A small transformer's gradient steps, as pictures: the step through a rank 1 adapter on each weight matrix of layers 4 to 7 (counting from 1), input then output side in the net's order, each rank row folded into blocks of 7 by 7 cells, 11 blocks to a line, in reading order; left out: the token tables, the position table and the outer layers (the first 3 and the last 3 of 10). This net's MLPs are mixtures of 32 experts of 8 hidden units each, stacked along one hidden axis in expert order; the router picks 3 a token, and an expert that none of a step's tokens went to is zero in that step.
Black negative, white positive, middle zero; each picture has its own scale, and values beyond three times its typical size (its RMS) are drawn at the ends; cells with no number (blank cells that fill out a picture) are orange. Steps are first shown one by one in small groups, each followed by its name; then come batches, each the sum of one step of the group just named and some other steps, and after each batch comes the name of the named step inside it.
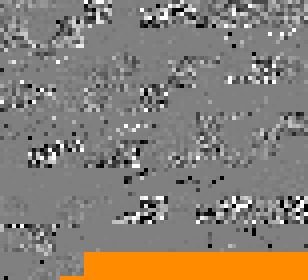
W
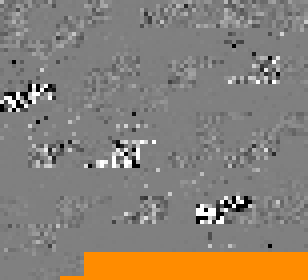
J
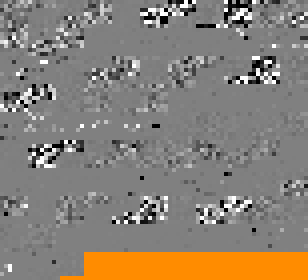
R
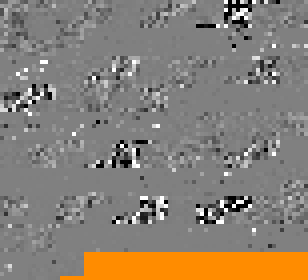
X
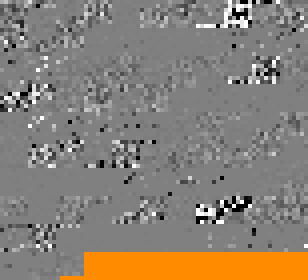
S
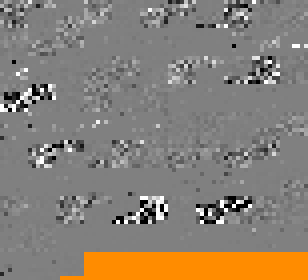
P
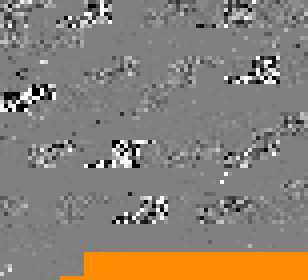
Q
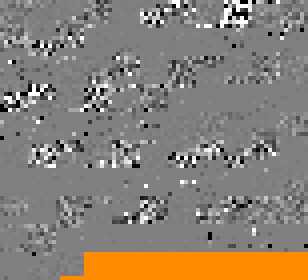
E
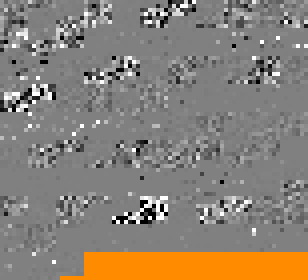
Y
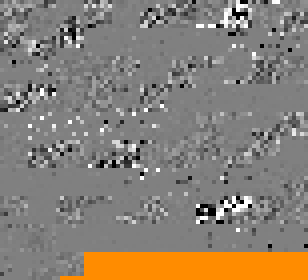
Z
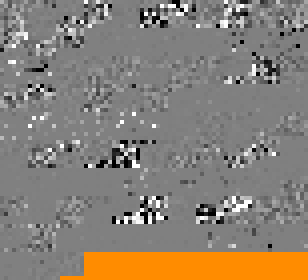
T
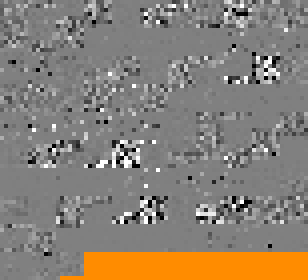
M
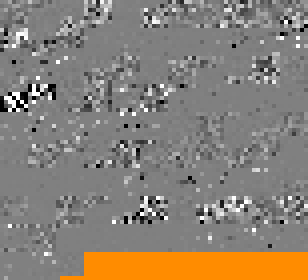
Y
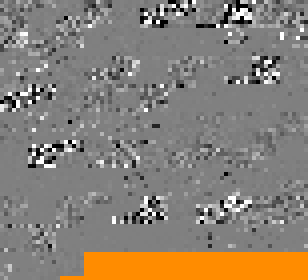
R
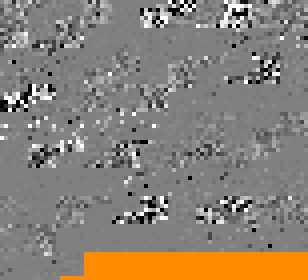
M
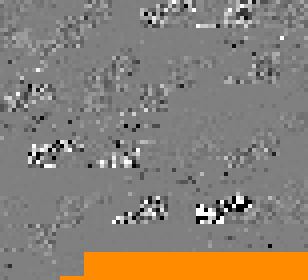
J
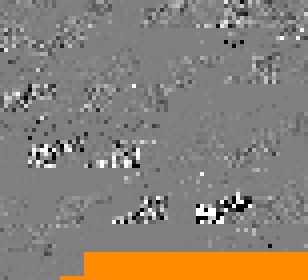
J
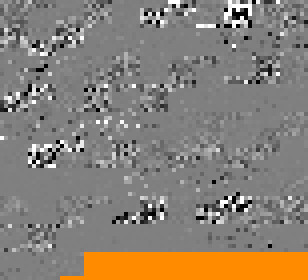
E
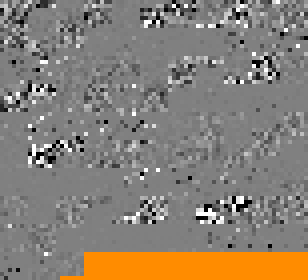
Z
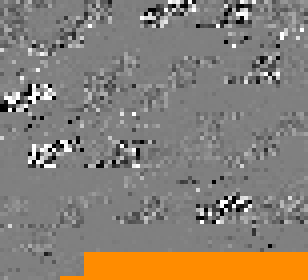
X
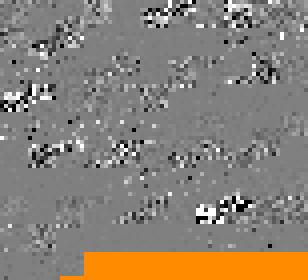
J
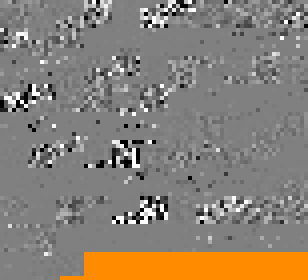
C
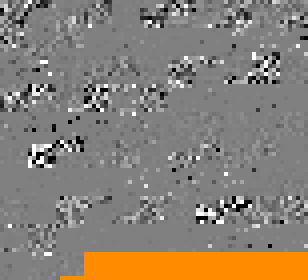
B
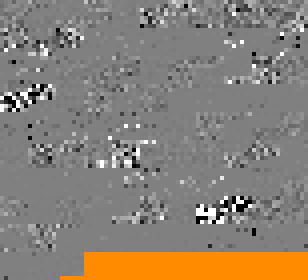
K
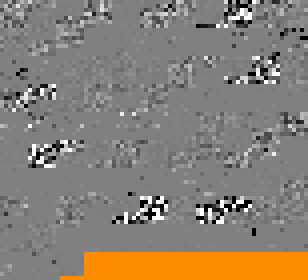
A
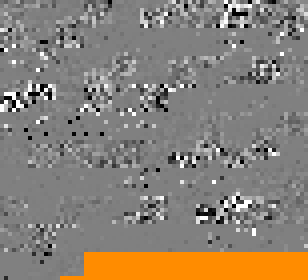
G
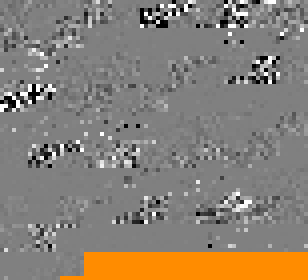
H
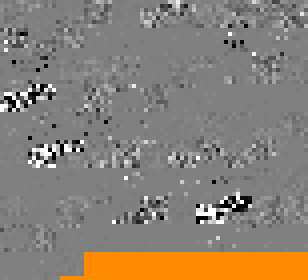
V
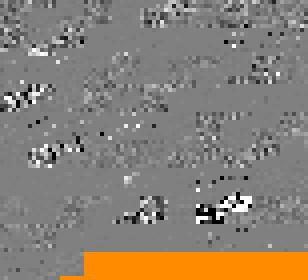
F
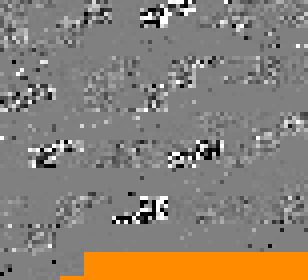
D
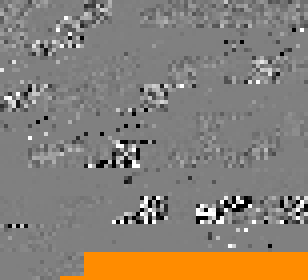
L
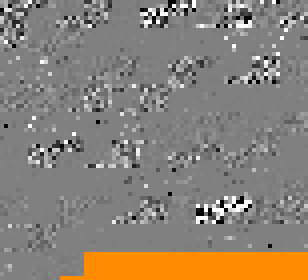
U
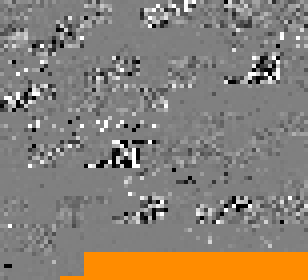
C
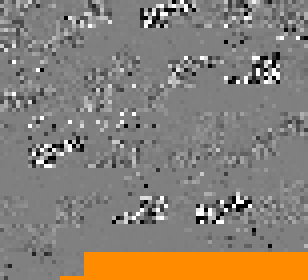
A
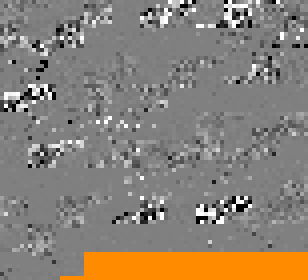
K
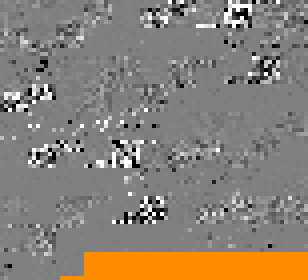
V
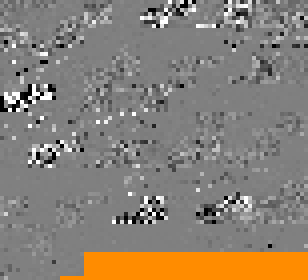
F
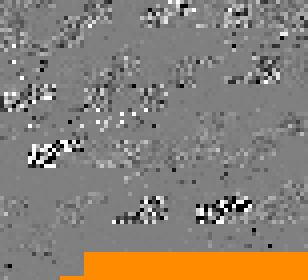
A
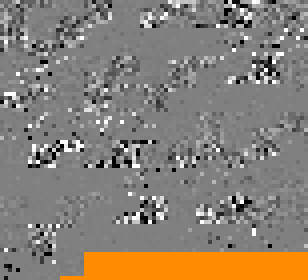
G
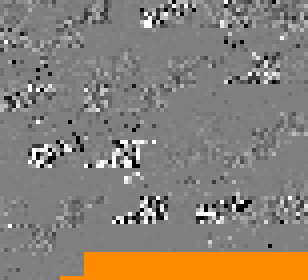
V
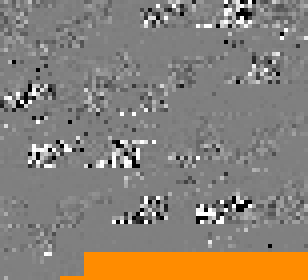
V
